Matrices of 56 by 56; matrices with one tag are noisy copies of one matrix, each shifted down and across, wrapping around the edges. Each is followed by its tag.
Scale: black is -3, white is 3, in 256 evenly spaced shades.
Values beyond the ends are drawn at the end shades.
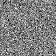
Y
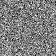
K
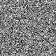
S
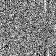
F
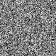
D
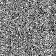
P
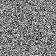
S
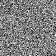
K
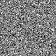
S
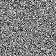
S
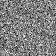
K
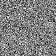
Y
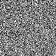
Y
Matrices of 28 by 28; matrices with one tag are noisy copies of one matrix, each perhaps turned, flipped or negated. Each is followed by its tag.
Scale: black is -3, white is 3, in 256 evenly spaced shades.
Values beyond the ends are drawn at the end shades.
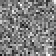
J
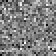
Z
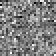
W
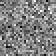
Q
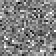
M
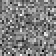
W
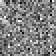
Z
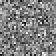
M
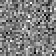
Q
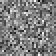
M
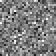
M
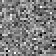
W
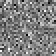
Q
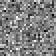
W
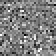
Z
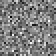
M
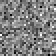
W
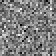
Z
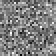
M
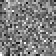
J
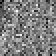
Z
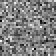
W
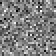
Q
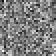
Z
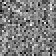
Z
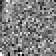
J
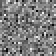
W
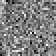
J
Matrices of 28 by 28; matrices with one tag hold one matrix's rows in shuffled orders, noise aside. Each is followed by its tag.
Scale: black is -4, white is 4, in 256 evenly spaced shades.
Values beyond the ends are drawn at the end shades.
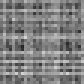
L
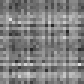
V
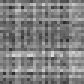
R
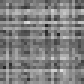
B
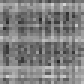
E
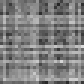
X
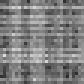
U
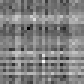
R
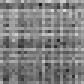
E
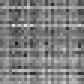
V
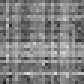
B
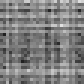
B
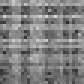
U
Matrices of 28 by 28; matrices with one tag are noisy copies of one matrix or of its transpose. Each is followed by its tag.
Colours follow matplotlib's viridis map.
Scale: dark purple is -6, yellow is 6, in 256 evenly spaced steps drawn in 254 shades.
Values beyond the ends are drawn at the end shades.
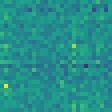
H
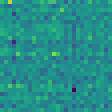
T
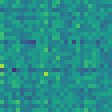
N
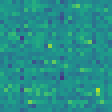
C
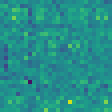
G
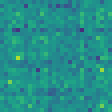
G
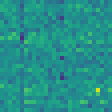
C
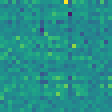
N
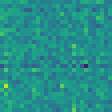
H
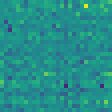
H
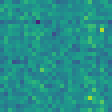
C
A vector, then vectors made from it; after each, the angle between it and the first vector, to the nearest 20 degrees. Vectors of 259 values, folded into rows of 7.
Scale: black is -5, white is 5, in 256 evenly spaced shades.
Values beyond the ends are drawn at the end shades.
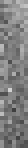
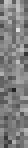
80 degrees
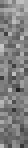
40 degrees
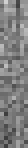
60 degrees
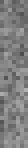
120 degrees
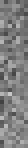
120 degrees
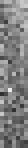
20 degrees
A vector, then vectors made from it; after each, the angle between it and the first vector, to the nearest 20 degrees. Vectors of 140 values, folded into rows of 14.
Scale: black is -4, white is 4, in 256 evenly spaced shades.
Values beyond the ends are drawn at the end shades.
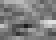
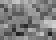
40 degrees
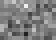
60 degrees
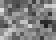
120 degrees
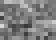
40 degrees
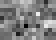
40 degrees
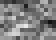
140 degrees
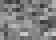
120 degrees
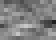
160 degrees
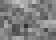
40 degrees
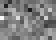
120 degrees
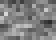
140 degrees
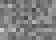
100 degrees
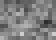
140 degrees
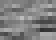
100 degrees
